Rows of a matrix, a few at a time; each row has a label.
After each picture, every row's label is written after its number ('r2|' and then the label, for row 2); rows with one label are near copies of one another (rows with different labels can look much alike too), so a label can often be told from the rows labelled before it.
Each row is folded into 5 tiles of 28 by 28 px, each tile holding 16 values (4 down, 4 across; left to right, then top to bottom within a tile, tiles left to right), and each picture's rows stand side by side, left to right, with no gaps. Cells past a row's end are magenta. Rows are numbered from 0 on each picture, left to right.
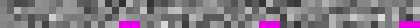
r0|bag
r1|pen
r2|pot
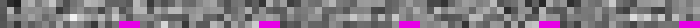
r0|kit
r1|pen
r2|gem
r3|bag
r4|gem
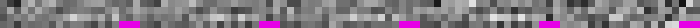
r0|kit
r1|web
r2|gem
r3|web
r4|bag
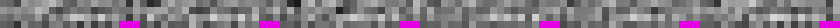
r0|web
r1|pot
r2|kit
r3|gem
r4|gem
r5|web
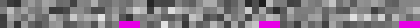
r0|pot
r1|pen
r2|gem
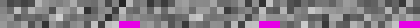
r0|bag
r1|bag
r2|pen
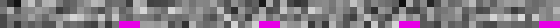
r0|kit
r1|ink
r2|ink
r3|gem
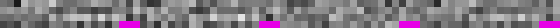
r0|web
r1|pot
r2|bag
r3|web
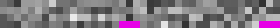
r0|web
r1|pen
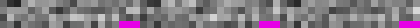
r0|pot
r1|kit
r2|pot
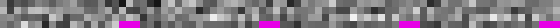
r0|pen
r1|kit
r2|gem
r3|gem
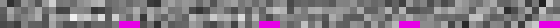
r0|gem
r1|pot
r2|pen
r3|bag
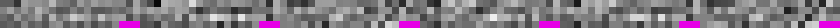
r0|web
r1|web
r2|bag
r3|kit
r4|web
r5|bag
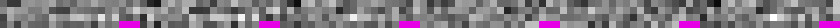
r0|pot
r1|pot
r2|kit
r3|bag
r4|ink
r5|kit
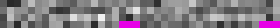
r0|pot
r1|web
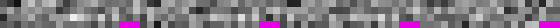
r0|kit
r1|pot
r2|pot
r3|bag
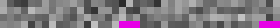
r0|ink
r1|web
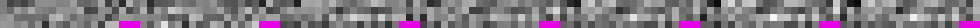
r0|bag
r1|pen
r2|web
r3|pot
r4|kit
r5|kit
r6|kit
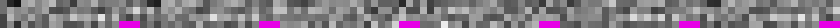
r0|pot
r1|kit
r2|ink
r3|pen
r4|gem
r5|pot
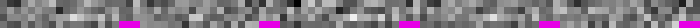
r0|kit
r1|bag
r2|kit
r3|kit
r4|ink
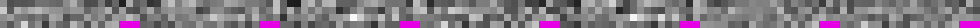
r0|pen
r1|kit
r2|kit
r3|pen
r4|kit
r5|ink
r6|pen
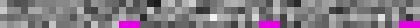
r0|ink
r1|kit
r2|pot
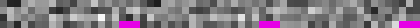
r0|pot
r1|pot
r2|ink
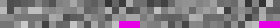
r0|pen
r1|bag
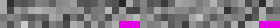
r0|pen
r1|bag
